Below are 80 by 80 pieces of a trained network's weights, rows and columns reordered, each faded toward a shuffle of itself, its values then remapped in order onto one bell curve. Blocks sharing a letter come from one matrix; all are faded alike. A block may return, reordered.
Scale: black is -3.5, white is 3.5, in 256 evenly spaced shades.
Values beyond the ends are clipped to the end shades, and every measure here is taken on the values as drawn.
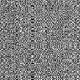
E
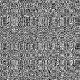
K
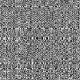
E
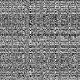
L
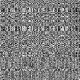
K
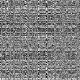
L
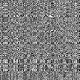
K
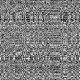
L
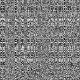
L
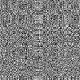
K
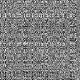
L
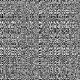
L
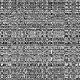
L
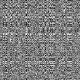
L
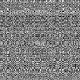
L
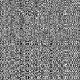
K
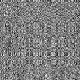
K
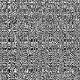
L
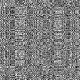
K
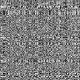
E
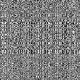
E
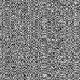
K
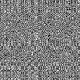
K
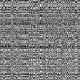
L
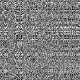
L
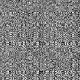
E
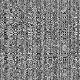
K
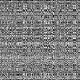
L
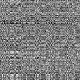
L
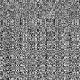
E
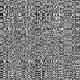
K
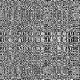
K
